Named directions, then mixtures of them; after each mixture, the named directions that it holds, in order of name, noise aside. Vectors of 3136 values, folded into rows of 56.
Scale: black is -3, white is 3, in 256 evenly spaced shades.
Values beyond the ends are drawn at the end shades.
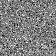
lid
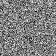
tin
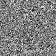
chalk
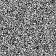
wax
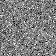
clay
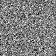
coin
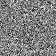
chalk.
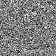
chalk, wax.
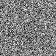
chalk, coin, tin.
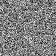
tin.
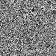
chalk.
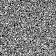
coin, lid.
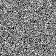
tin, wax.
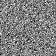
chalk, coin, tin.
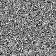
chalk, coin, lid.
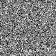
chalk, coin, lid.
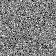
lid.
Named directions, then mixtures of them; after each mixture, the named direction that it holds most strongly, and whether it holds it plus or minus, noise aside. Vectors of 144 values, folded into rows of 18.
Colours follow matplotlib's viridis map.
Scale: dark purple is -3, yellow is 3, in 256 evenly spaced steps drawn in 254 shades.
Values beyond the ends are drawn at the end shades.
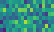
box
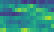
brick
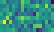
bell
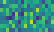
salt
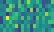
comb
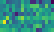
bell, plus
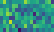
salt, plus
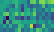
bell, minus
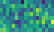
salt, plus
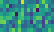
salt, minus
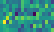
bell, plus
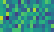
comb, minus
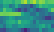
brick, minus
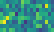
bell, plus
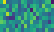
comb, minus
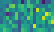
comb, plus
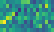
bell, plus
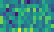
comb, minus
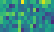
comb, minus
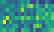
bell, plus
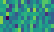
comb, minus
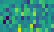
bell, minus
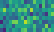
box, plus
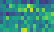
brick, plus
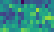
brick, plus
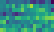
brick, plus
